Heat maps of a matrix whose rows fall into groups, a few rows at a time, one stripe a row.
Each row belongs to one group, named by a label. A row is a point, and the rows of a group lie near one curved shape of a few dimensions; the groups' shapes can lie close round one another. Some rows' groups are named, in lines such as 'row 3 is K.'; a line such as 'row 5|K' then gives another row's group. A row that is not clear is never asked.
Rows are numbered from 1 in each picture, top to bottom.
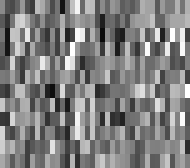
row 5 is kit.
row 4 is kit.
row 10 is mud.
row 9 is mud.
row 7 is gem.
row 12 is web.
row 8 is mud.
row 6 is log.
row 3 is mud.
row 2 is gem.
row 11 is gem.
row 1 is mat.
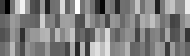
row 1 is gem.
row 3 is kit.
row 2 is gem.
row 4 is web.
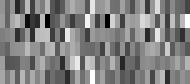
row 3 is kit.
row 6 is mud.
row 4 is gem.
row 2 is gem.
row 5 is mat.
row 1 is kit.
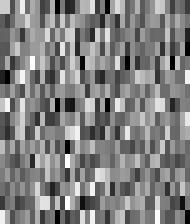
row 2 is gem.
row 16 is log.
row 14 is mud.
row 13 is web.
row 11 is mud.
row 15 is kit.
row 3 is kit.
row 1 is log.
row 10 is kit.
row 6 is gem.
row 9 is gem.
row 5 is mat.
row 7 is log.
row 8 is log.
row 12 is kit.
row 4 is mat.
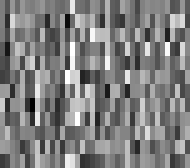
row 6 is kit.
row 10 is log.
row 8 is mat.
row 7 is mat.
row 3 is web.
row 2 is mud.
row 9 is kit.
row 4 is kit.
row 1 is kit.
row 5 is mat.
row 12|kit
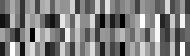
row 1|kit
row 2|mud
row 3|kit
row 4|mud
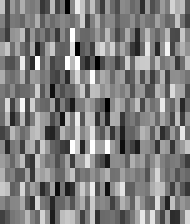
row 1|mud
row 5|kit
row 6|mud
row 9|mat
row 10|mud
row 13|kit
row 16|gem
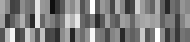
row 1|mud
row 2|kit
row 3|mud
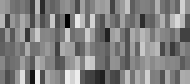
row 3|mat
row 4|gem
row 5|mat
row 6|kit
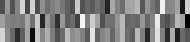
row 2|log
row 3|kit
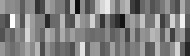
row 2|mud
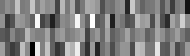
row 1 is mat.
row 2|mud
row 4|kit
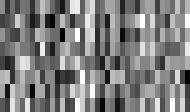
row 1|mat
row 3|mat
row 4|gem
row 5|gem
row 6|log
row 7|mat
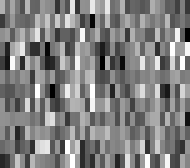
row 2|kit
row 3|log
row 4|gem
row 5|mud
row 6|mat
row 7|mud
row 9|gem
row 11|kit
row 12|kit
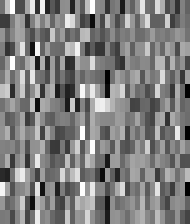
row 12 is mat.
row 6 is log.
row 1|mud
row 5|mud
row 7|log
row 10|log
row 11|mud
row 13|gem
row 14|log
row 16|mat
